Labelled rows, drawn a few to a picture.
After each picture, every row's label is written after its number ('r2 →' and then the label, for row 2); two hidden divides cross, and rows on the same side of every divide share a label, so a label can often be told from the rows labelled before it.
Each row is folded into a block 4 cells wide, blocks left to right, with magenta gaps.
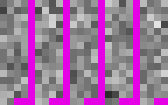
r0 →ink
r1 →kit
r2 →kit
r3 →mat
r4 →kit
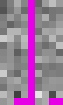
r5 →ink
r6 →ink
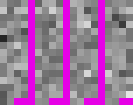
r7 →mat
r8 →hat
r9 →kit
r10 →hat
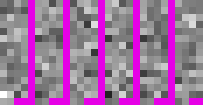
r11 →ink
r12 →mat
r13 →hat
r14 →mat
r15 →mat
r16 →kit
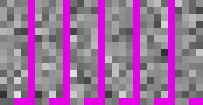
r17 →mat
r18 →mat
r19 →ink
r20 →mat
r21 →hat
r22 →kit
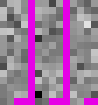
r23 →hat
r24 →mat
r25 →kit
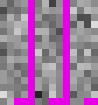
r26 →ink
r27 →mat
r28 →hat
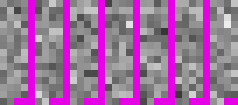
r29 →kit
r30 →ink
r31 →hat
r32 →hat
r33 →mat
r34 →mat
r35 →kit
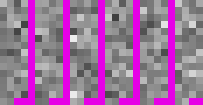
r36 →kit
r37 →mat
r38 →ink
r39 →mat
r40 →hat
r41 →kit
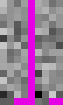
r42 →mat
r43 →mat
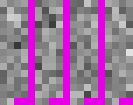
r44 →kit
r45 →hat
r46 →ink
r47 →kit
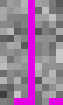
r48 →mat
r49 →kit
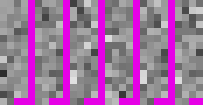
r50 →mat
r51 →hat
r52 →hat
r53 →ink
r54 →hat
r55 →hat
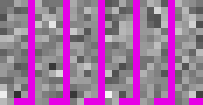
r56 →ink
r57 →kit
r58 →mat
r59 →ink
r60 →hat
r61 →kit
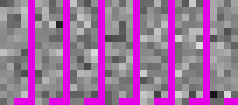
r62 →hat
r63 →kit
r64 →kit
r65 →mat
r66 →ink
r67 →ink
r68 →mat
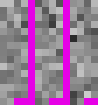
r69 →kit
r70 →hat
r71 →mat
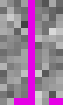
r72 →kit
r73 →ink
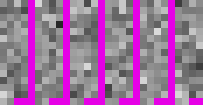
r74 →ink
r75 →kit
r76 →mat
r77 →hat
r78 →hat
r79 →ink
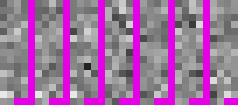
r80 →ink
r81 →ink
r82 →ink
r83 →hat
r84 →mat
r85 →hat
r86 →mat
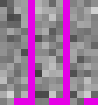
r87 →hat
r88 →mat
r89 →mat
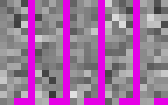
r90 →hat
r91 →ink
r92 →ink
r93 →kit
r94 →kit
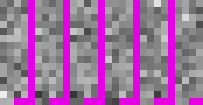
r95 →ink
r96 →mat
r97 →mat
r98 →mat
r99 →ink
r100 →kit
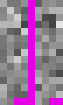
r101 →kit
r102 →hat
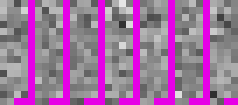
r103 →mat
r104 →hat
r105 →hat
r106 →hat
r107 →hat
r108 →ink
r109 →mat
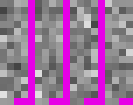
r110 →ink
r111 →ink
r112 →kit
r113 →kit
